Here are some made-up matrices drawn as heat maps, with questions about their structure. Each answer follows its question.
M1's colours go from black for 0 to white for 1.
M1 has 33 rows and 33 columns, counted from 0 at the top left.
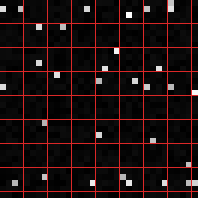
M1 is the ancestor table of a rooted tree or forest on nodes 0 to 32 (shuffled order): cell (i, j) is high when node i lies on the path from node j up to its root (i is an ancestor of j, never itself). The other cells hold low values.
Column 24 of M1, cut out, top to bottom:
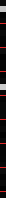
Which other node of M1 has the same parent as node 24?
0
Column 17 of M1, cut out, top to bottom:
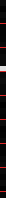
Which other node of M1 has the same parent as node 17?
26
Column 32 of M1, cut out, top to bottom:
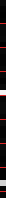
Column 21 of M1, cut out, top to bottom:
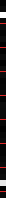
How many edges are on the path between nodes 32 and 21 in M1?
4
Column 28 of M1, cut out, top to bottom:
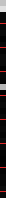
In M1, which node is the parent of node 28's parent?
14
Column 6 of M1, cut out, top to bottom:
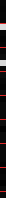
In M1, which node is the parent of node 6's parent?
4
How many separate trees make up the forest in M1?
11
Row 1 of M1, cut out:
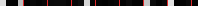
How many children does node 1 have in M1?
2
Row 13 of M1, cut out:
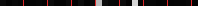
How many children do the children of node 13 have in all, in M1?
1
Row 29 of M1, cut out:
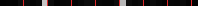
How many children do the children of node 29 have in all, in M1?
1
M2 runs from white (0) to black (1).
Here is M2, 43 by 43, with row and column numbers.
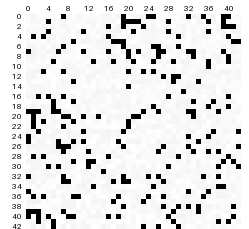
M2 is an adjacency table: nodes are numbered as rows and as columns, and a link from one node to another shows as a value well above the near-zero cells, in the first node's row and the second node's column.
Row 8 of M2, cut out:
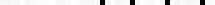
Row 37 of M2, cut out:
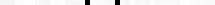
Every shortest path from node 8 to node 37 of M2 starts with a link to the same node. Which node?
node 33
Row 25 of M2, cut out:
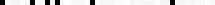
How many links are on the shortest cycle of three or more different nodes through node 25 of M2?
4
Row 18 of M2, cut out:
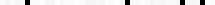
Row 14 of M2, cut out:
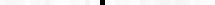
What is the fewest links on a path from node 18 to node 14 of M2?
4
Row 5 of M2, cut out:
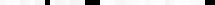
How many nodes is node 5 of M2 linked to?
6
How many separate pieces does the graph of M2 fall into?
2
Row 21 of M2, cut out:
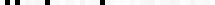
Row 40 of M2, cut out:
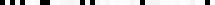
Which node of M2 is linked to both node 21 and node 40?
node 9
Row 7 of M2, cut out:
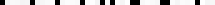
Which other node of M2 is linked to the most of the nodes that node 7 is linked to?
node 19
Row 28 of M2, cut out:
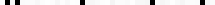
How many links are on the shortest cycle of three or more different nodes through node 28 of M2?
3
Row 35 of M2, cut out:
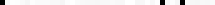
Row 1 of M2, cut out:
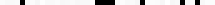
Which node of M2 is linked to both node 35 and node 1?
node 36
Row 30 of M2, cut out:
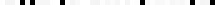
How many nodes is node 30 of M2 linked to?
6
